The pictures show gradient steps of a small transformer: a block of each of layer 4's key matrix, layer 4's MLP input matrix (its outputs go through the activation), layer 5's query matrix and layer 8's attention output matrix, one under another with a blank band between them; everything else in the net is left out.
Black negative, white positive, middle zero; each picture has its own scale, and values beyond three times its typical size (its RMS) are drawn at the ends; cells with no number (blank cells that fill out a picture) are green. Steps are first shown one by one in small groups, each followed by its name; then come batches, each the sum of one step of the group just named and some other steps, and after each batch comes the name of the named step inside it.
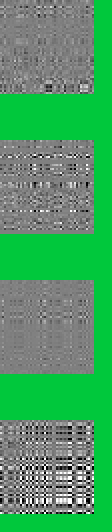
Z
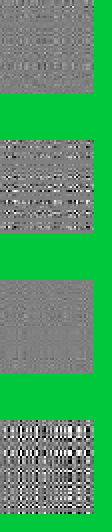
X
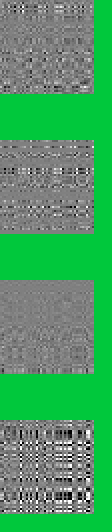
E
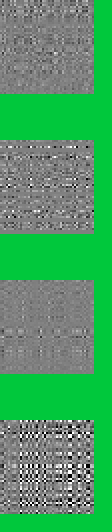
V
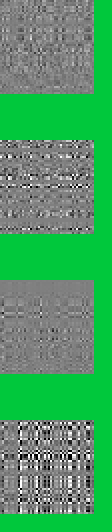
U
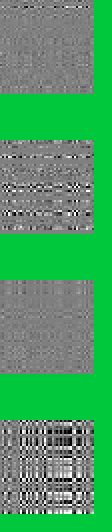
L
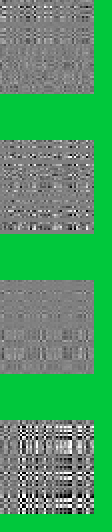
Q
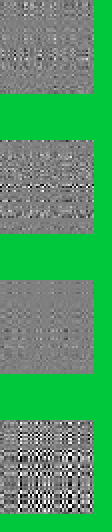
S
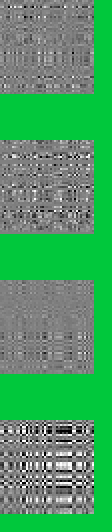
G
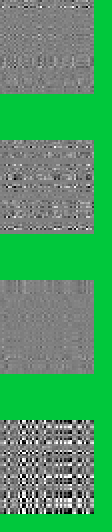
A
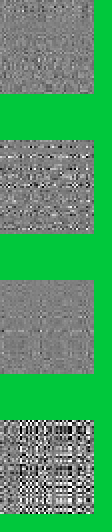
Z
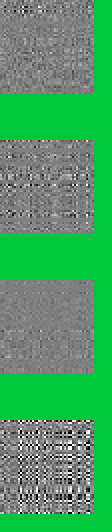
E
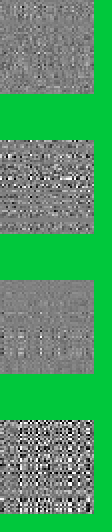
U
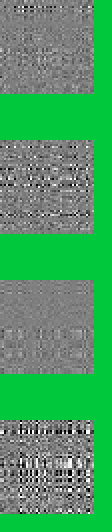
G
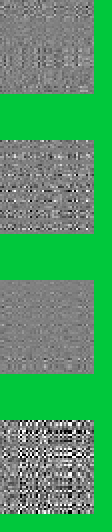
S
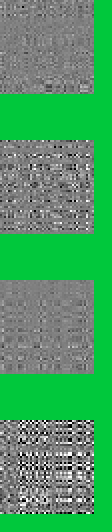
Z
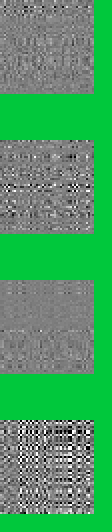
L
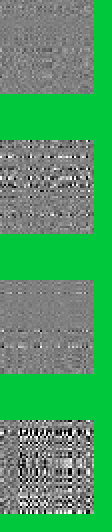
L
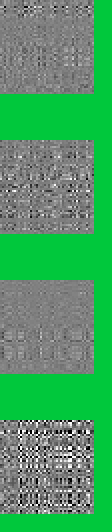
S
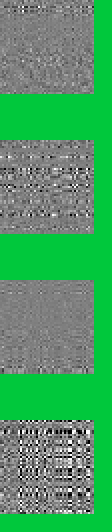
E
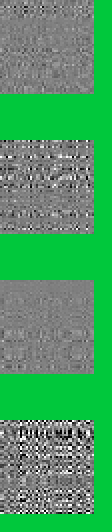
U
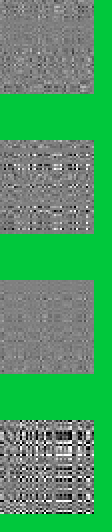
E
